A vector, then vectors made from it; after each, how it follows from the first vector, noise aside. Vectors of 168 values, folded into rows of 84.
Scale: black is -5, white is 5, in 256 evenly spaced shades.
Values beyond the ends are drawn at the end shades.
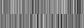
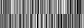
scaled up.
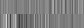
reversed, negated, partly zeroed.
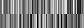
scaled up.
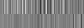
reversed, negated, partly zeroed.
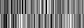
reversed, scaled up.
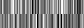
scaled up.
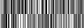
reversed, scaled up.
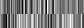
reversed, scaled up.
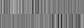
partly zeroed.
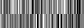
scaled up.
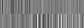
negated, partly zeroed.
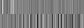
partly zeroed.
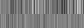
negated, partly zeroed.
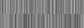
wrapped around, negated, shrunk.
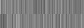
wrapped around, negated, shrunk.
